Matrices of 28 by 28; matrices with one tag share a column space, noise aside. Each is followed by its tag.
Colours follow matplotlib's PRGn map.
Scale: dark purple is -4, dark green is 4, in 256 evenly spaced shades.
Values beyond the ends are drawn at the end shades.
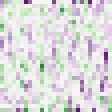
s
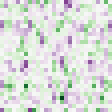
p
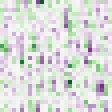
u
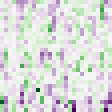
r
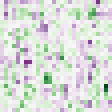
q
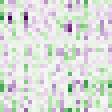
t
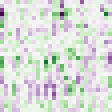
q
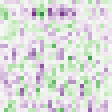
q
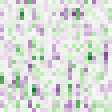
q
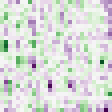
u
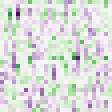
q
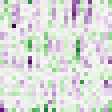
u
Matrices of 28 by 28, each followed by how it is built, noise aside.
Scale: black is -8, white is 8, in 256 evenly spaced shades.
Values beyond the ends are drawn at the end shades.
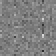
uneven columns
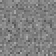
repeating columns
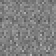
repeating columns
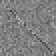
diagonal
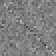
diagonal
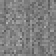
blocks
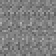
repeating columns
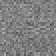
blocks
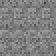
repeating columns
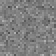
uneven rows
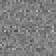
uneven rows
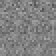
repeating columns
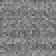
blocks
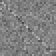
diagonal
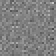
low rank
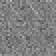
repeating columns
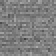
blocks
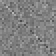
diagonal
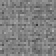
blocks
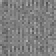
blocks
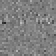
uneven rows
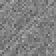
Hankel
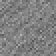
Hankel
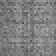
blocks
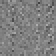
uneven columns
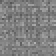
blocks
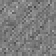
Hankel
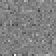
uneven rows
